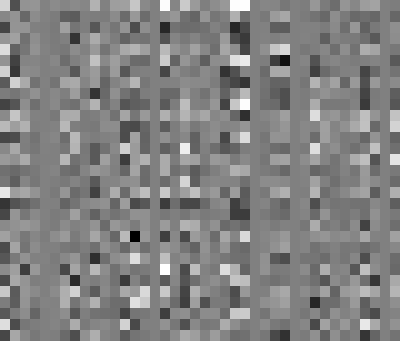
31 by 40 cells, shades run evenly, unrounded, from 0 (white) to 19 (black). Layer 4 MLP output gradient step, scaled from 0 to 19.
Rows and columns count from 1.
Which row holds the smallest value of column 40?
15
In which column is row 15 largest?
13
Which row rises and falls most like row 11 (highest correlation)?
8
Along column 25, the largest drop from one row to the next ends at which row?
6
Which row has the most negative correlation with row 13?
4
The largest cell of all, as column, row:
14, 22
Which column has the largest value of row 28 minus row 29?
24
